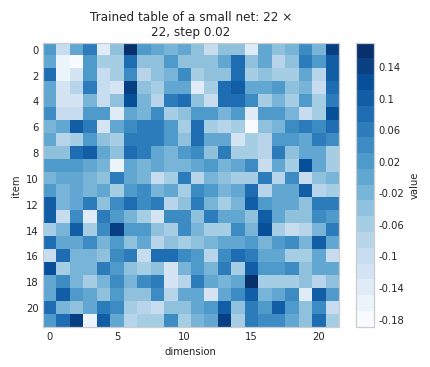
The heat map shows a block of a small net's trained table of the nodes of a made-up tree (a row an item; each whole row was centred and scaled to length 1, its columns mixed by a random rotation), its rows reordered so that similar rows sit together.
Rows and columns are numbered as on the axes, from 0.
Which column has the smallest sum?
1
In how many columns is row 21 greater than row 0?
13
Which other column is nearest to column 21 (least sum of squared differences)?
6
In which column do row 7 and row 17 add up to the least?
14
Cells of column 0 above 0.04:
6
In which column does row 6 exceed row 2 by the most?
2
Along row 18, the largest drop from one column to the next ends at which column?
16
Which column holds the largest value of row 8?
3
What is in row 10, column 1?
0
